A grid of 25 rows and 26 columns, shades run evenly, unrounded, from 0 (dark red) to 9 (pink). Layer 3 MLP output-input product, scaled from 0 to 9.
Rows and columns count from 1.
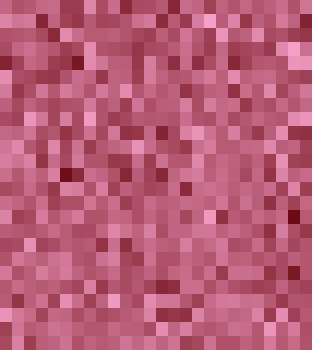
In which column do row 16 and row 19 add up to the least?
25
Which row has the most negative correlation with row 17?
9
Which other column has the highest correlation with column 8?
26
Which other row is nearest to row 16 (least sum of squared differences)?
20
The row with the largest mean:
24
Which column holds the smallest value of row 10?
14
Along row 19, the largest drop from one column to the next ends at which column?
11
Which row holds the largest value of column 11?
7
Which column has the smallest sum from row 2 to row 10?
5
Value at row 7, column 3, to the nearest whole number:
4
